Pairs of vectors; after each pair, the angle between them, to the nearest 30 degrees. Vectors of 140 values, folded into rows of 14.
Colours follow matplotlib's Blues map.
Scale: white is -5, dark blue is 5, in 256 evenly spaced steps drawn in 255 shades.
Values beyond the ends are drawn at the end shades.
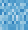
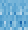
120 degrees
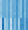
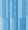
60 degrees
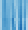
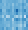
120 degrees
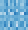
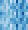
120 degrees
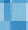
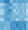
30 degrees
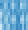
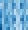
150 degrees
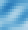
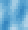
90 degrees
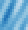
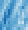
30 degrees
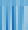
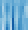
30 degrees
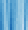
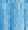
30 degrees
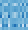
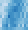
60 degrees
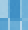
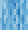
60 degrees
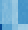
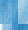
150 degrees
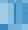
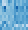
60 degrees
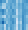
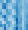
150 degrees
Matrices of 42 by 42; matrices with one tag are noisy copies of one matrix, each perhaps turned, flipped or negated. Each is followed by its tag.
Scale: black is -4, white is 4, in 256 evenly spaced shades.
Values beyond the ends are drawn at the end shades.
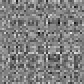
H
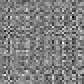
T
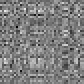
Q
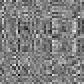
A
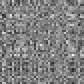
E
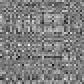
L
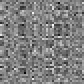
H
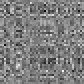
Q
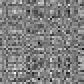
E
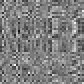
A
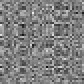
H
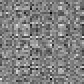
H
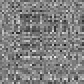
L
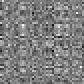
H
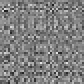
T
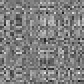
Q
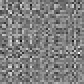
T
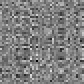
H
